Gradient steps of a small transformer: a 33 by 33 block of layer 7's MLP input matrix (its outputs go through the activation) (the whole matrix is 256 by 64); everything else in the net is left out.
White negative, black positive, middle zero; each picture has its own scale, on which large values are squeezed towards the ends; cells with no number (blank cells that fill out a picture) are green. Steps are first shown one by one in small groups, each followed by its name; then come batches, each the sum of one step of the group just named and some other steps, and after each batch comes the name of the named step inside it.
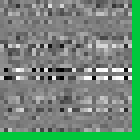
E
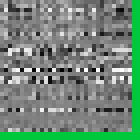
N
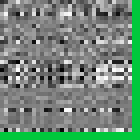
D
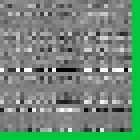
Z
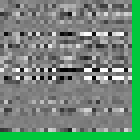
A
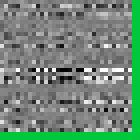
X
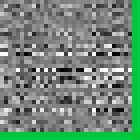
X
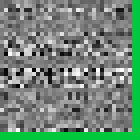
N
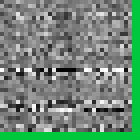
Z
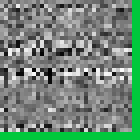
N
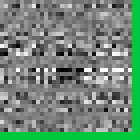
X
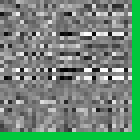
A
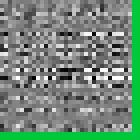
A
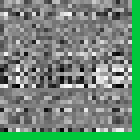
D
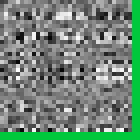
D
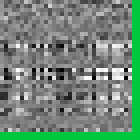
E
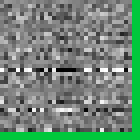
Z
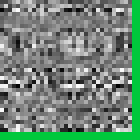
N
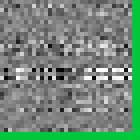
E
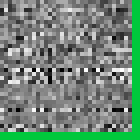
N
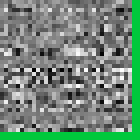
N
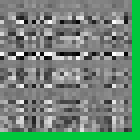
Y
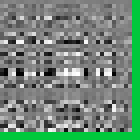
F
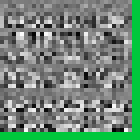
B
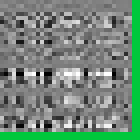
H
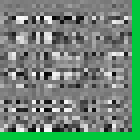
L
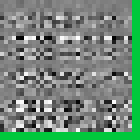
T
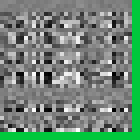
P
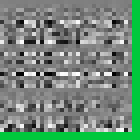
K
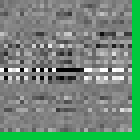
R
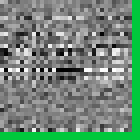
R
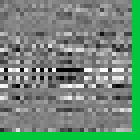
R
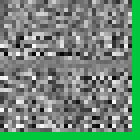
T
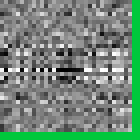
R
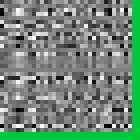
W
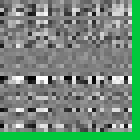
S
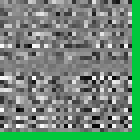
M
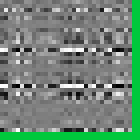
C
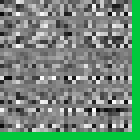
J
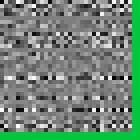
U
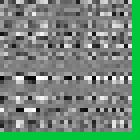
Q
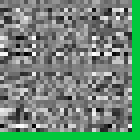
W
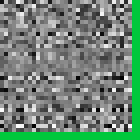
U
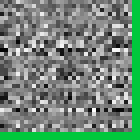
J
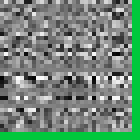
Q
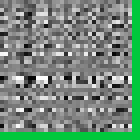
S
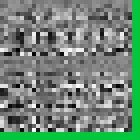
C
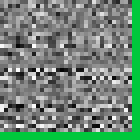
M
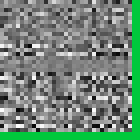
M
